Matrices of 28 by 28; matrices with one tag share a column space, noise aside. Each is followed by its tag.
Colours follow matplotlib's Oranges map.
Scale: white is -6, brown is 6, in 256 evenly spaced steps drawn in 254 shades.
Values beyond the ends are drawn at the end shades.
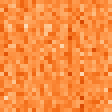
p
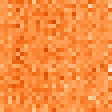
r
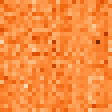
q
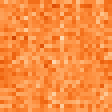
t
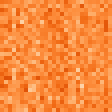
r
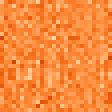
t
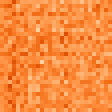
q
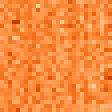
r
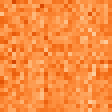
q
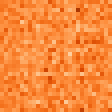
p
